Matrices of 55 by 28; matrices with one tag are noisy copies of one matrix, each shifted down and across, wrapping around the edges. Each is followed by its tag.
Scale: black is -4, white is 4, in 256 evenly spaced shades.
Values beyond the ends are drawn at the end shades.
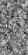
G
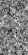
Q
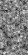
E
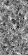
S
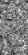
E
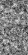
Q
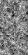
S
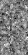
G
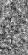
G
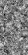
G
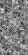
S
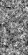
E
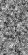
G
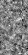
G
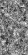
S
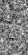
E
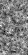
E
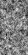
Q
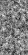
Q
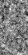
S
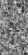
S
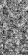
G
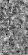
G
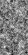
S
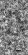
E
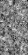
S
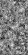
G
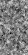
Q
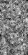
E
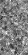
S
